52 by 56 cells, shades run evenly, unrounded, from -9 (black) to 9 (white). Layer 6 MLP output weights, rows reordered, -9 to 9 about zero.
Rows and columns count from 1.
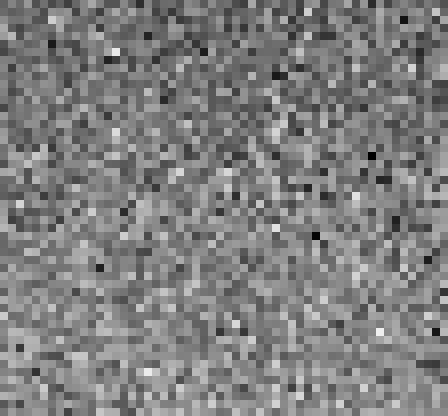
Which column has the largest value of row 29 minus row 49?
8
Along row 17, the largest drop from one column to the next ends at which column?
16
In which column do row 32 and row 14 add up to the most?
11
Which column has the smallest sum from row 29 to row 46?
55
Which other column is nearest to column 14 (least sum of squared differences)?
15
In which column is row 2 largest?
39
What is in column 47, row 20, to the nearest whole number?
-9
